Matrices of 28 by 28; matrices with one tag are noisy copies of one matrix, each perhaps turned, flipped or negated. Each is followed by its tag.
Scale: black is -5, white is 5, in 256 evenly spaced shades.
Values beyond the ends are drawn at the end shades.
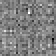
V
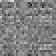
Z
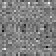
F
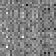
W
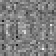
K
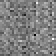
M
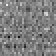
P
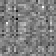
K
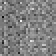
M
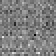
M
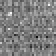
P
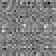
F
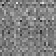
M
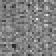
P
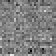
Z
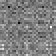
W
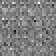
M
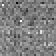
M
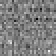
P
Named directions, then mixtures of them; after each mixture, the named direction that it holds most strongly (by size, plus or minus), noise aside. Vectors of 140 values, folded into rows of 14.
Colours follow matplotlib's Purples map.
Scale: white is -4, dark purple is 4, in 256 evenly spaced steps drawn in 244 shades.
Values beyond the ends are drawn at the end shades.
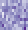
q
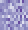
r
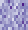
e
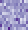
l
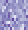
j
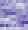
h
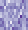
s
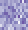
l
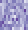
j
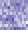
h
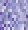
j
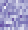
j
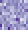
l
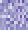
r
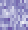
h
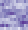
h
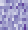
e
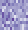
j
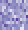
j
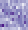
h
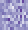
r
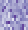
j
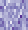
s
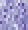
e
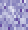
l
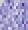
e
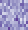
l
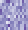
r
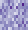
e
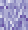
s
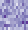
e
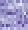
h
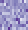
l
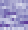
h
